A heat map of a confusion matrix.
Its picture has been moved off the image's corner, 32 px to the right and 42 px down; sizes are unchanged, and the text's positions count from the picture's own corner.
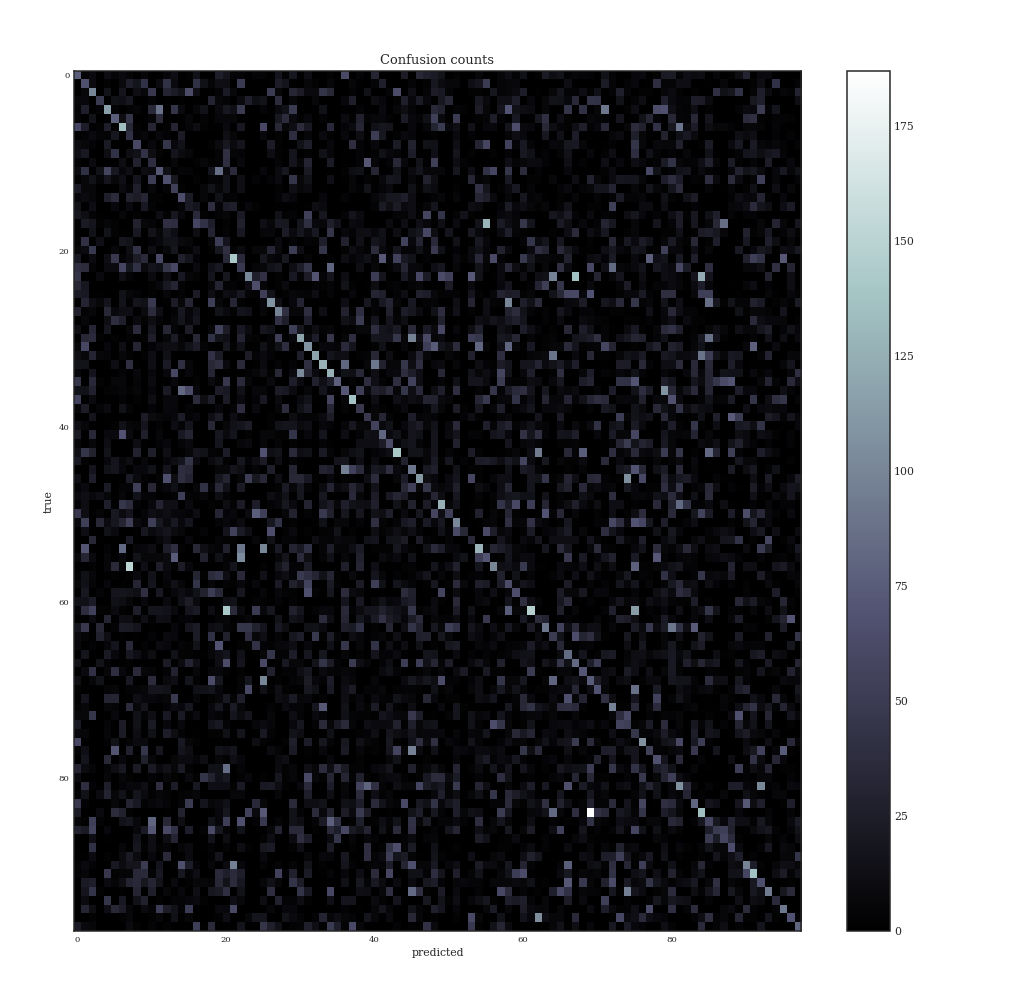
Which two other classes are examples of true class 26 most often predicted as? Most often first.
58, 85
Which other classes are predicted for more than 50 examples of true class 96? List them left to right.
53, 62, 73
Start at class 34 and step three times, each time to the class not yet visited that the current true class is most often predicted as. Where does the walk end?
36
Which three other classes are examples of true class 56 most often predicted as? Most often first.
7, 75, 60
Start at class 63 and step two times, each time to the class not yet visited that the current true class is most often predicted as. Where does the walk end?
31
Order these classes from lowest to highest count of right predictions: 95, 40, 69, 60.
60, 40, 69, 95
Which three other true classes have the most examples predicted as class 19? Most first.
11, 65, 29
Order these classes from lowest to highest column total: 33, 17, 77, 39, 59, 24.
17, 24, 39, 77, 59, 33
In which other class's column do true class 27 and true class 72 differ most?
33
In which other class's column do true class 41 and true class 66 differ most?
6
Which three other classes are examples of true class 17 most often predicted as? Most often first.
55, 87, 16
